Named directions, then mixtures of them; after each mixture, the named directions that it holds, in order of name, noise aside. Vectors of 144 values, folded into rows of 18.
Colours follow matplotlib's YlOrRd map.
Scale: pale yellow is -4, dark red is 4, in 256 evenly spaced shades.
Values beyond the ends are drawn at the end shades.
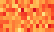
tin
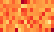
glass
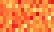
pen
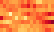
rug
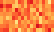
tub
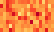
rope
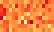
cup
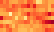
rug.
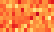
pen.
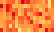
glass, rope, tub.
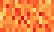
cup, tin, tub.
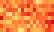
rug, tin.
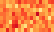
pen.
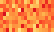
cup, tin.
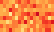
cup, pen, rug.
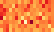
cup.
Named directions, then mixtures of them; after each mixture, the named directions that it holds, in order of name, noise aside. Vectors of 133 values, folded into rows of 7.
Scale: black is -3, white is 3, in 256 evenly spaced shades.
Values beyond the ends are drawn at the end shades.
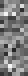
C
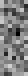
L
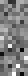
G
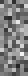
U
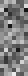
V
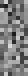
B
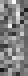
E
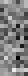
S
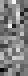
E.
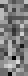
B, C, L.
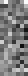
B, S.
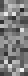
C.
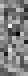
E, L.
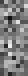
B, C, U.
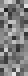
V.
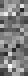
C.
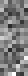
G, V.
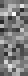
C.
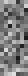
S, V.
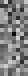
B.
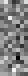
G, S.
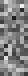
C, S.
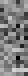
S.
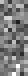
G, U.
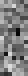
C, L.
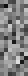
B, V.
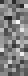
U.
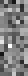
B, G, U.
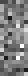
S, U.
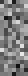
U.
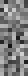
B, V.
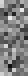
C, S.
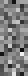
G, U.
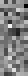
L, V.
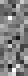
C, G, S.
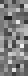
U.
